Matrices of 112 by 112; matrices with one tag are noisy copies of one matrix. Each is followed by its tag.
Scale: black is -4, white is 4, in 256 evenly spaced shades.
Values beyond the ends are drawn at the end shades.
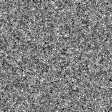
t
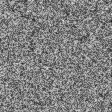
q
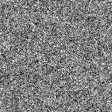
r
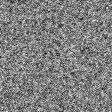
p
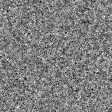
t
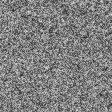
q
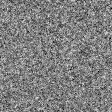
p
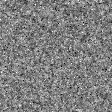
q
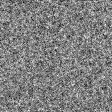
p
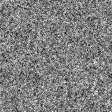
r
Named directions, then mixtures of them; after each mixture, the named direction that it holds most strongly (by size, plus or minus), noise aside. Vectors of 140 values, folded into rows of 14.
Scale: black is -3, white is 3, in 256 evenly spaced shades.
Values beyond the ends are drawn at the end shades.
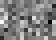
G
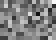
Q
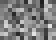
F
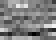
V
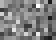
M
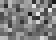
Q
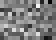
M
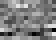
V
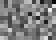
Q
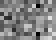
M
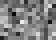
F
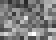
V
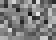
Q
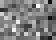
M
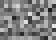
Q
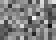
F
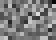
Q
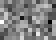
G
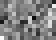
G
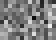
F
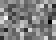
G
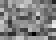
V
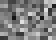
Q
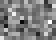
G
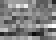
V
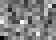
G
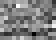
V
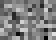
F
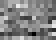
V
